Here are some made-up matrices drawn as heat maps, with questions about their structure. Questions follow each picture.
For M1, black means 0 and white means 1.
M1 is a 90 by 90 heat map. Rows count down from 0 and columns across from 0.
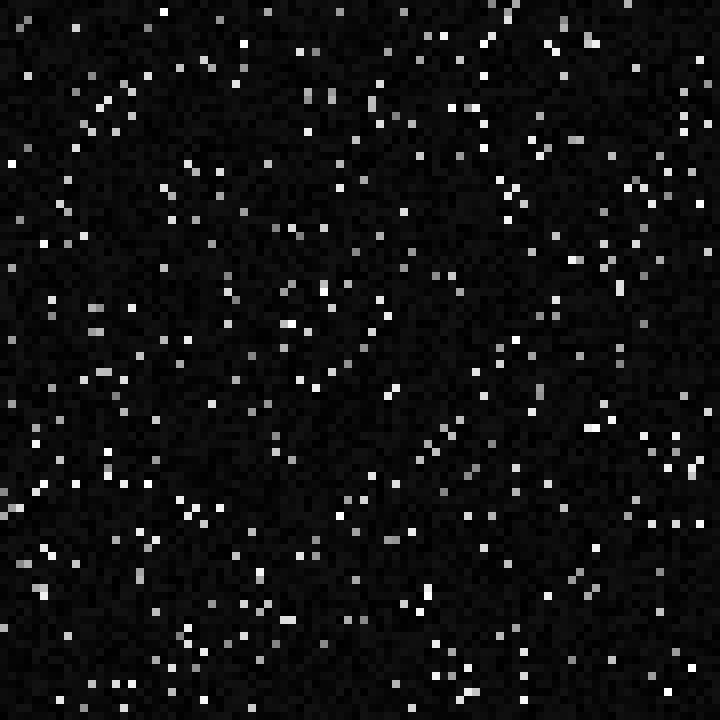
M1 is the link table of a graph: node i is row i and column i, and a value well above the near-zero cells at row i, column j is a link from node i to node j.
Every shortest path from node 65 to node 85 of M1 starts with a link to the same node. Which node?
node 87
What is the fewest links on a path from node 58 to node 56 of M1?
2
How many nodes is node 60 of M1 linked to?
6
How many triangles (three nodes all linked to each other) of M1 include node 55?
2
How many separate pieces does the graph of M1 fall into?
2
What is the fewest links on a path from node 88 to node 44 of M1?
2
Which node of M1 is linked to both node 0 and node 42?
node 64
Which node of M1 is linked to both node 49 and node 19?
node 67
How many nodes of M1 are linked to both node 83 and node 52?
0
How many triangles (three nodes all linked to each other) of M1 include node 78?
2
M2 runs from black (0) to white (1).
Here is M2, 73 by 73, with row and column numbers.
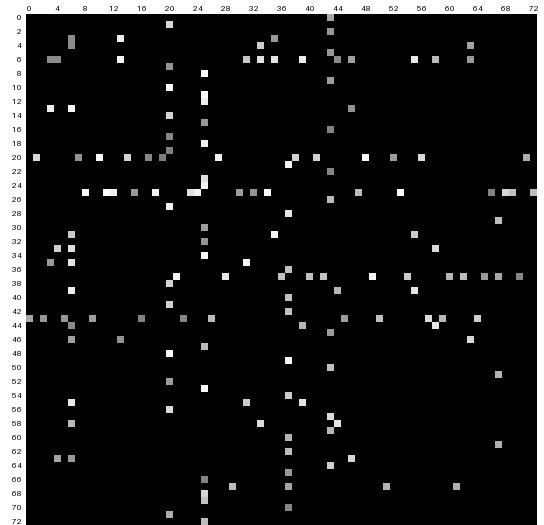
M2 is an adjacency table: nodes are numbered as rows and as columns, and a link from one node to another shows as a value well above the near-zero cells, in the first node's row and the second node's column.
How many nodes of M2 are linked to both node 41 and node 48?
1
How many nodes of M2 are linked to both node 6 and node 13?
2
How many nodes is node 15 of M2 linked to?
1
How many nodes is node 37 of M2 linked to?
12
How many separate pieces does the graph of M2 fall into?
5
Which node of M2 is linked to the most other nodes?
node 25
